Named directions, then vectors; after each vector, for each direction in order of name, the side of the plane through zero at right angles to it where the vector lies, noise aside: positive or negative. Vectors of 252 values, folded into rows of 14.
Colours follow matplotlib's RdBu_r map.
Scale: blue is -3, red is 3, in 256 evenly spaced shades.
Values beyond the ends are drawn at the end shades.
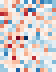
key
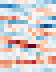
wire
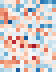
positive, positive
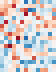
positive, negative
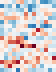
positive, positive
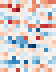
negative, negative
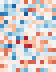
negative, positive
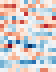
positive, negative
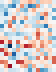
negative, positive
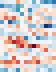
positive, positive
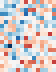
negative, positive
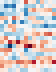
negative, positive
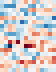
negative, positive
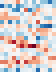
positive, positive
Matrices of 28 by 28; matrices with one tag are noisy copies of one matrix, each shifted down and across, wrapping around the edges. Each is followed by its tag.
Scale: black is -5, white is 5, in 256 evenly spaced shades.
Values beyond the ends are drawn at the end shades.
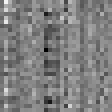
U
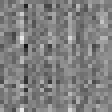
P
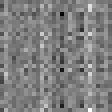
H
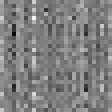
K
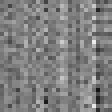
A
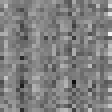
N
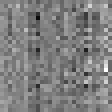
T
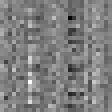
U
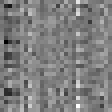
U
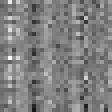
N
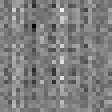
H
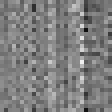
A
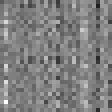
K
